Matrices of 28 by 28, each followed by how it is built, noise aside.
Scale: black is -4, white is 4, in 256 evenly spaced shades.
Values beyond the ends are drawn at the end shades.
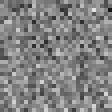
repeating columns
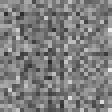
repeating rows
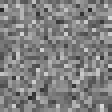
repeating columns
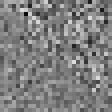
upper triangular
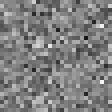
repeating rows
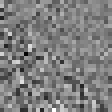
lower triangular
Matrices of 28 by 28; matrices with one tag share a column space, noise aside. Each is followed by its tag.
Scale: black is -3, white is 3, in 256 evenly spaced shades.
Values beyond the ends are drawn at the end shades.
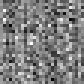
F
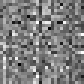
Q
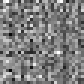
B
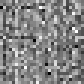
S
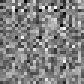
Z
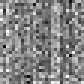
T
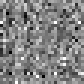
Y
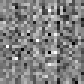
Q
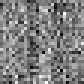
T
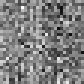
Q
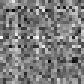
Z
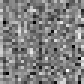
Y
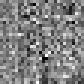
Q
